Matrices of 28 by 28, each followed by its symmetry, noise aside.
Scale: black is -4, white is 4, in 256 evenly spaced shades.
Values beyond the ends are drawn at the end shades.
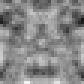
mirrored left to right.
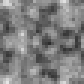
mirrored top to bottom.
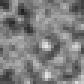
symmetric.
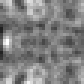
mirrored top to bottom.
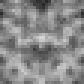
mirrored left to right.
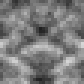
mirrored left to right.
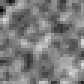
symmetric.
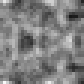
mirrored top to bottom.
